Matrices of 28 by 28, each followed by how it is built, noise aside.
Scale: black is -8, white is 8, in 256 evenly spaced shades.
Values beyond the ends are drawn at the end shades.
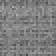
blocks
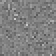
banded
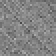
Toeplitz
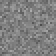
noise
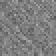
Toeplitz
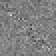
banded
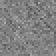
Toeplitz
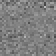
low rank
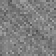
Toeplitz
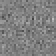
low rank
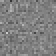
low rank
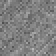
Hankel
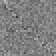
banded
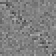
banded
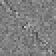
banded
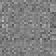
low rank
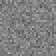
noise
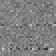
uneven rows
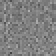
low rank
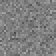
noise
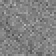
Toeplitz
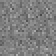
repeating columns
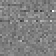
uneven rows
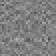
low rank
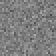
noise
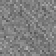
Toeplitz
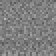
repeating columns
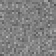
noise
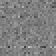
uneven rows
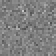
uneven rows
